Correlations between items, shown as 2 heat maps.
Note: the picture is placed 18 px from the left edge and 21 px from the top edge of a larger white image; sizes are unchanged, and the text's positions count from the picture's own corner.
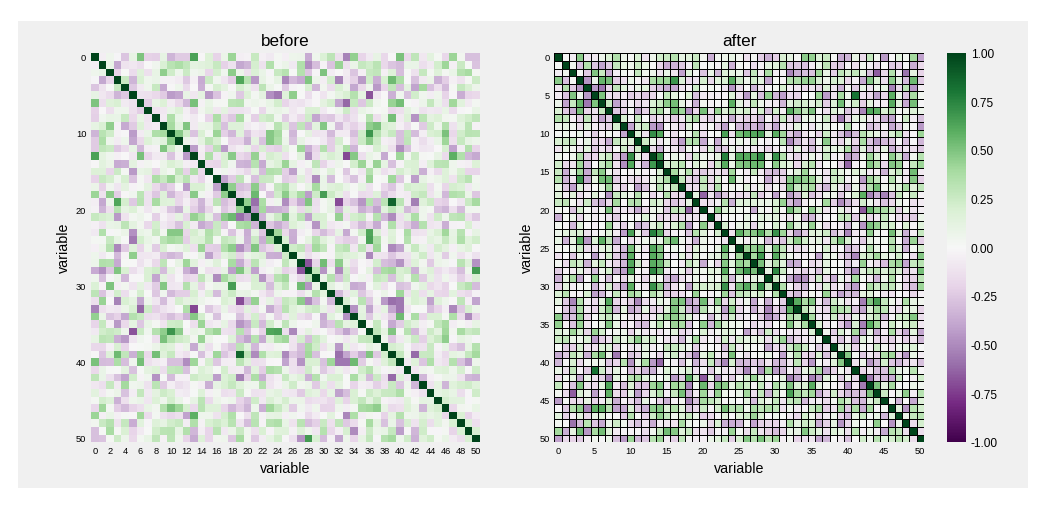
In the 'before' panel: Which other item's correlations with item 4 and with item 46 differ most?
37
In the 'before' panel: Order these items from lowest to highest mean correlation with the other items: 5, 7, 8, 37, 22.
5, 22, 7, 8, 37
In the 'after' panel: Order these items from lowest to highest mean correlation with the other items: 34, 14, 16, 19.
19, 34, 16, 14
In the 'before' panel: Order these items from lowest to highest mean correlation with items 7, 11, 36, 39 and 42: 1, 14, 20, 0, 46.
20, 0, 14, 1, 46
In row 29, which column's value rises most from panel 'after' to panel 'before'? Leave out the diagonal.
33
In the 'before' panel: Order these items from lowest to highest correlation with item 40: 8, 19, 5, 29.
8, 5, 29, 19
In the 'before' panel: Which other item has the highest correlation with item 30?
18
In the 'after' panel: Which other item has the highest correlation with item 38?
33
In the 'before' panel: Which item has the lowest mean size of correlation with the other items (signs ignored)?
7
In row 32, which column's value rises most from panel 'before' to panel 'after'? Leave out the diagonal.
44
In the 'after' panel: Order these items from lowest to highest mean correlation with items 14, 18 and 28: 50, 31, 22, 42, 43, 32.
32, 22, 43, 31, 42, 50
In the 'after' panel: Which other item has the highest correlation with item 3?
16
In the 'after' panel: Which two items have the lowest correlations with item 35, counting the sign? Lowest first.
42, 40
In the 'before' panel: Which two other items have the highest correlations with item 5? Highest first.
26, 34
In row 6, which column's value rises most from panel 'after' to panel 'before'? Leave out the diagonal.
19
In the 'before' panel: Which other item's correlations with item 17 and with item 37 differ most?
9
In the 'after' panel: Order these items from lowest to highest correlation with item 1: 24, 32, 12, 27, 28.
24, 32, 27, 28, 12
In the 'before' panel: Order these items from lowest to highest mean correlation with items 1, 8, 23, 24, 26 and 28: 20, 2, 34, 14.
20, 34, 2, 14
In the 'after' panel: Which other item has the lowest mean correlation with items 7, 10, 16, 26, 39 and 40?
8
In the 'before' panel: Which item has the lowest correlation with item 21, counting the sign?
19
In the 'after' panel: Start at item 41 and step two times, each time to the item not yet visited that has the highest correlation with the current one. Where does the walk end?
46
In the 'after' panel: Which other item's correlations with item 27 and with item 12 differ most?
14
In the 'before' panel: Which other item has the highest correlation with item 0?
13
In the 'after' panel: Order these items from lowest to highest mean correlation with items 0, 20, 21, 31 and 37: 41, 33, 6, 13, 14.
41, 6, 33, 14, 13
